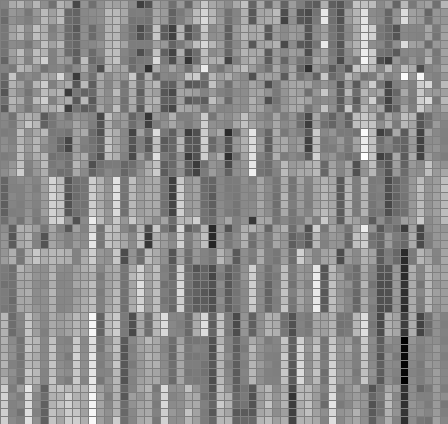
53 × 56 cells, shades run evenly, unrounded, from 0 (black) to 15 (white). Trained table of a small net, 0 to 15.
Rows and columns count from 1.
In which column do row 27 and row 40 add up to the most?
12
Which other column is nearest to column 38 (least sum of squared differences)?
36
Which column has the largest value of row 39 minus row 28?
32
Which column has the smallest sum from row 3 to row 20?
39
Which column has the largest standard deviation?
51
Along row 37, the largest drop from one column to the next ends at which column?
41
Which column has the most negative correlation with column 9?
37
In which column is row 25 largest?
15
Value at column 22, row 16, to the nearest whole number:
10
